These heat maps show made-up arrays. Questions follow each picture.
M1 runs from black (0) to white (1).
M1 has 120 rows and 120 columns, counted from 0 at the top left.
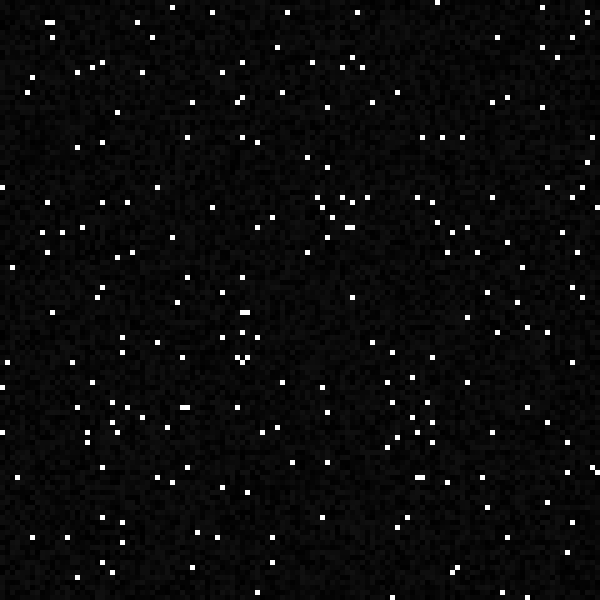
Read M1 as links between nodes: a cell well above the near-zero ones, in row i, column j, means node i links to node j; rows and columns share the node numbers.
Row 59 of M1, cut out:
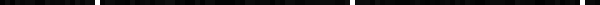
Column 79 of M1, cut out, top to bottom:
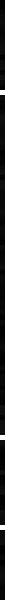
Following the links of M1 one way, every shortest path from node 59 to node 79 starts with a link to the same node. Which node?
node 19
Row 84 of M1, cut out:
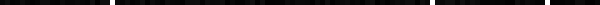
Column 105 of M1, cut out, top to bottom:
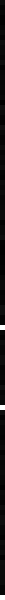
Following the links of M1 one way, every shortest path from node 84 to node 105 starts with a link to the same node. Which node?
node 86
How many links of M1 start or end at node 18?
5
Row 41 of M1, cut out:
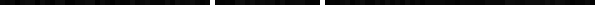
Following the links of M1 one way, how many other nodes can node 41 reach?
6
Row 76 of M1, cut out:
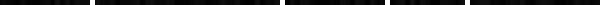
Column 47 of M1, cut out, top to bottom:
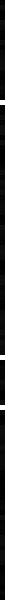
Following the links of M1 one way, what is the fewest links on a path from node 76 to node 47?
3
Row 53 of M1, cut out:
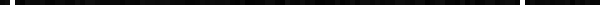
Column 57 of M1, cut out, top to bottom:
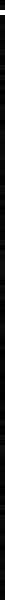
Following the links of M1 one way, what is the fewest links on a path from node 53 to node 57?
2
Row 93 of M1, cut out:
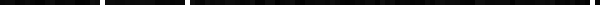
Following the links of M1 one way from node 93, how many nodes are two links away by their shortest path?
10
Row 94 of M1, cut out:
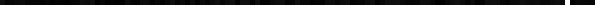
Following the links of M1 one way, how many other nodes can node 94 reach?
7
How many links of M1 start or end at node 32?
1
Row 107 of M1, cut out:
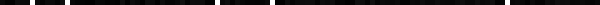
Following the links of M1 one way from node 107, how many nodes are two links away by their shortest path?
5
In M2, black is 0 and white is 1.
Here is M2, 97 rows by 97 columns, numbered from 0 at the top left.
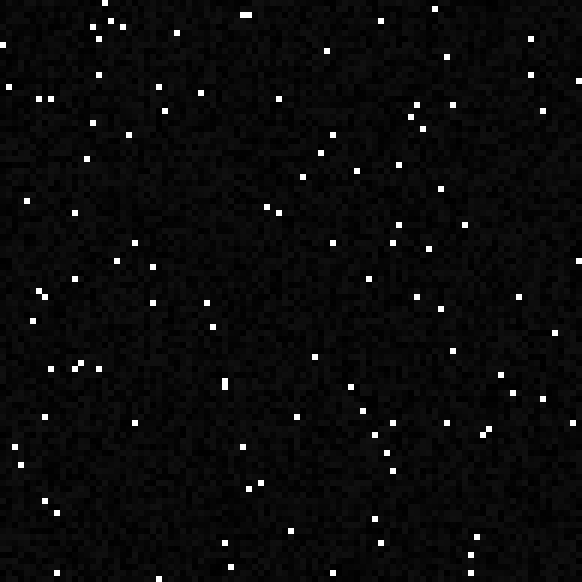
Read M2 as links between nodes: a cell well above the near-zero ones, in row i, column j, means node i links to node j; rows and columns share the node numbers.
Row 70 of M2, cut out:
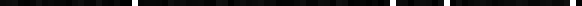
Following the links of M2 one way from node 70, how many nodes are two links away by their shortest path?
7
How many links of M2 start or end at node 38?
1
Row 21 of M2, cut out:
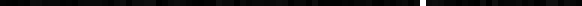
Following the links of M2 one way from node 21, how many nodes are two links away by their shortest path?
4
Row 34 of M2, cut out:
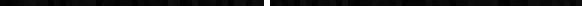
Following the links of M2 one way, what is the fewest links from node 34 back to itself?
7
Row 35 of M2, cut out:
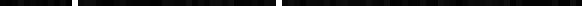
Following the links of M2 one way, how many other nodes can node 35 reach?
9
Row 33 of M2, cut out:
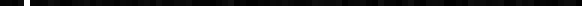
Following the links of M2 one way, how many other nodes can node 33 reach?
3
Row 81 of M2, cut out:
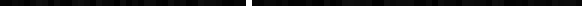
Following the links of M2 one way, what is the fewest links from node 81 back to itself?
3
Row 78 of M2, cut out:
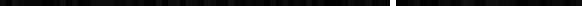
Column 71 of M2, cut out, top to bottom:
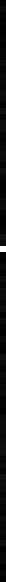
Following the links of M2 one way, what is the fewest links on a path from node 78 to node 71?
7
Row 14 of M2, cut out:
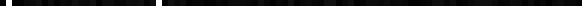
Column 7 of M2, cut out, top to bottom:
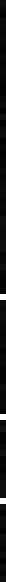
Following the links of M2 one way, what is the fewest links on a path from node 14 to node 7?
5
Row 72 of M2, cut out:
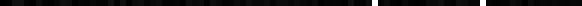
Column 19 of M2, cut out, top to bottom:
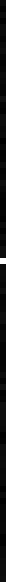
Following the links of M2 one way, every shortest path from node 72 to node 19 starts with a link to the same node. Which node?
node 80
